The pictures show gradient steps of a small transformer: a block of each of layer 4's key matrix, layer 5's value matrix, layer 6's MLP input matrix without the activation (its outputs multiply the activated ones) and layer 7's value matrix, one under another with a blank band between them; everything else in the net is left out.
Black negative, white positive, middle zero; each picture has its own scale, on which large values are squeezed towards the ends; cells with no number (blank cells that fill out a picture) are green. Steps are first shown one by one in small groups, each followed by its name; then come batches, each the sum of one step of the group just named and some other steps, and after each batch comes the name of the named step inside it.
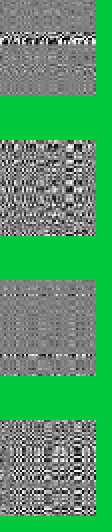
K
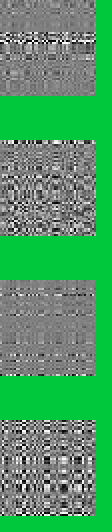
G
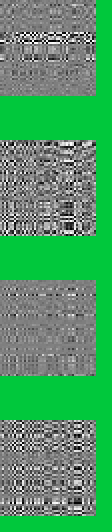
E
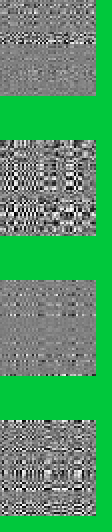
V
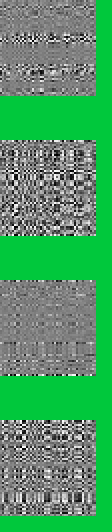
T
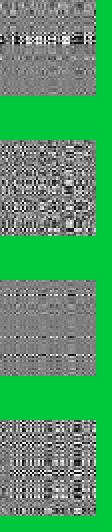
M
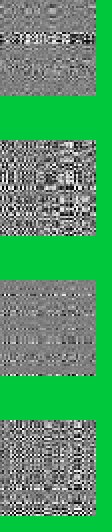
E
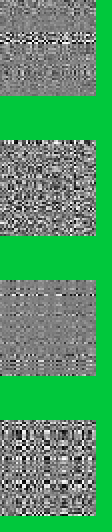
G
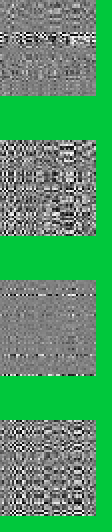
E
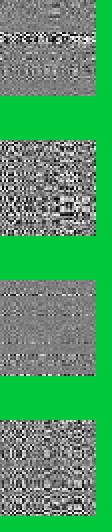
E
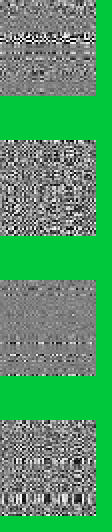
T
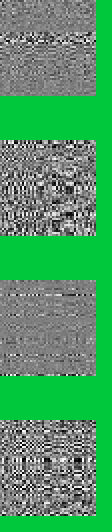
G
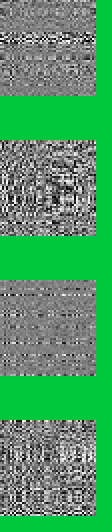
K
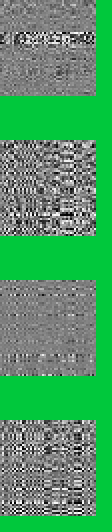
E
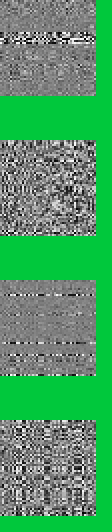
K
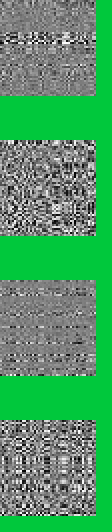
G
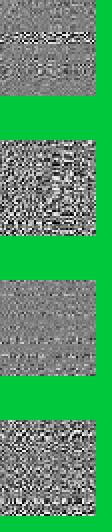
E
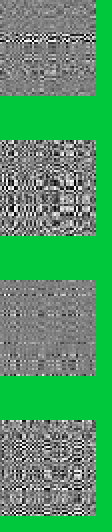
T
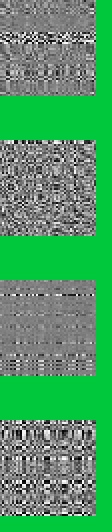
G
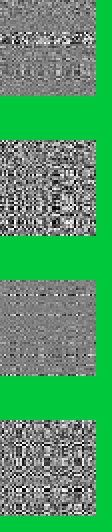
M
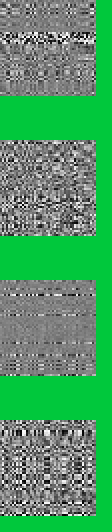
G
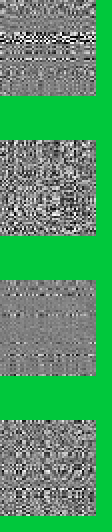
V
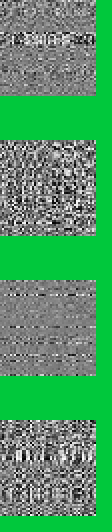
M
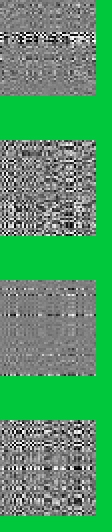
E
